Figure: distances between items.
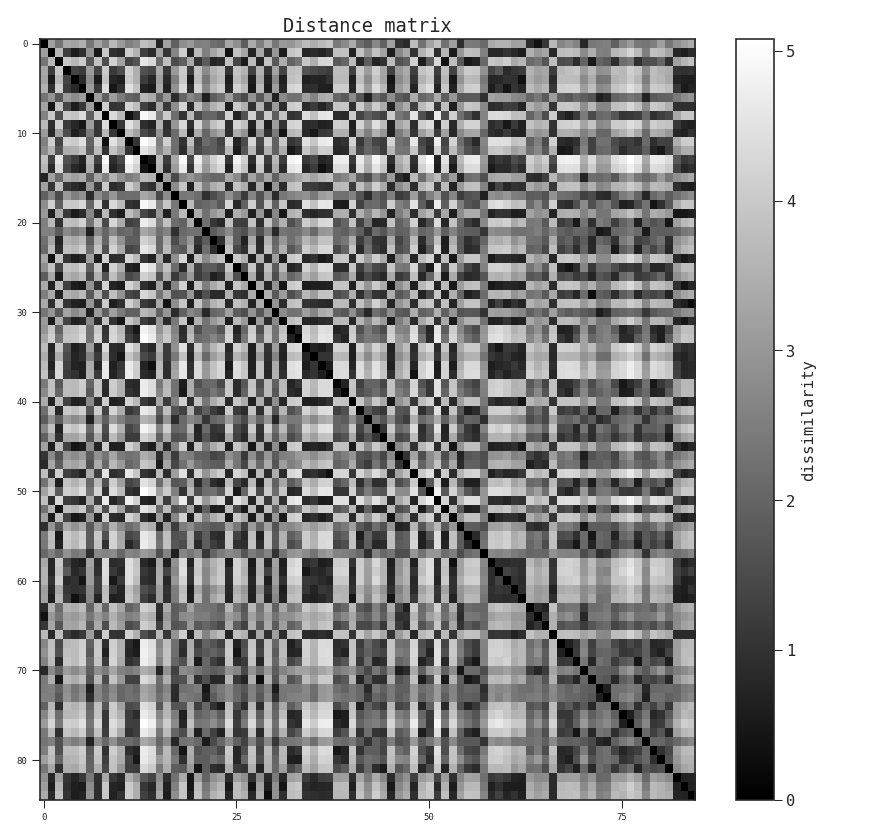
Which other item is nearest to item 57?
17
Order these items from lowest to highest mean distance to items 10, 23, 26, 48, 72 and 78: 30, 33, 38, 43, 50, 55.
30, 55, 43, 38, 50, 33
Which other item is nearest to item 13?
14
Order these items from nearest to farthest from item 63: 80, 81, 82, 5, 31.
81, 80, 82, 31, 5
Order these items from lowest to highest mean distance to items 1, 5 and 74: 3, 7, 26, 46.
7, 3, 46, 26
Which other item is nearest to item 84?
29
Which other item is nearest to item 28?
71
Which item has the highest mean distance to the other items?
13
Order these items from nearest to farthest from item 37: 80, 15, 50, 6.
6, 15, 80, 50
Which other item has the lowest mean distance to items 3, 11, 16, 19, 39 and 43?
82
